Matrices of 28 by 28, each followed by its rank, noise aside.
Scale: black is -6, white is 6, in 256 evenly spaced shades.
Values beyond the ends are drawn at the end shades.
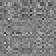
four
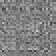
five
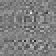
three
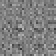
four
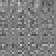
three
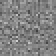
five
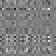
two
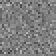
six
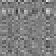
two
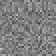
five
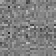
five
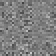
five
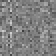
three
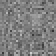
five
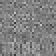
four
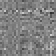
four
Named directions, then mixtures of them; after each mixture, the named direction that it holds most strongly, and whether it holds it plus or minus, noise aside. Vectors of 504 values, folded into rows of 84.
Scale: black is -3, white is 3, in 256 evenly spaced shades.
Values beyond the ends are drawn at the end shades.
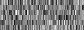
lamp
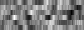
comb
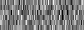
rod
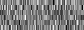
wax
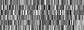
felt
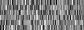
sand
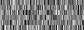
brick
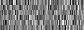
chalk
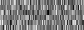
brick, plus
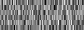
felt, minus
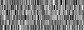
wax, minus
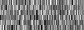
sand, minus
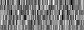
rod, plus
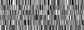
brick, plus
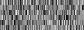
lamp, plus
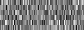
lamp, plus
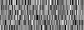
sand, minus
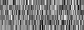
chalk, minus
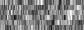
comb, minus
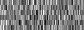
sand, minus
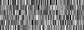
sand, plus
